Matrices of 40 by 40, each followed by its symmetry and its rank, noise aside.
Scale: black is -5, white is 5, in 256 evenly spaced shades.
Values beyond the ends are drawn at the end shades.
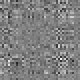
no symmetry, rank four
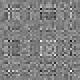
symmetric, rank two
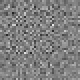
symmetric, rank four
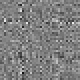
antisymmetric, rank four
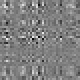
no symmetry, rank two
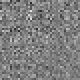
antisymmetric, rank four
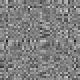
no symmetry, rank four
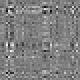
antisymmetric, rank two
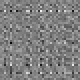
no symmetry, rank two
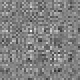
symmetric, rank four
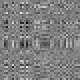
no symmetry, rank two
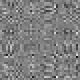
antisymmetric, rank four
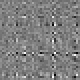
antisymmetric, rank two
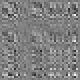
no symmetry, rank two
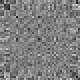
symmetric, rank three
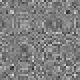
symmetric, rank four
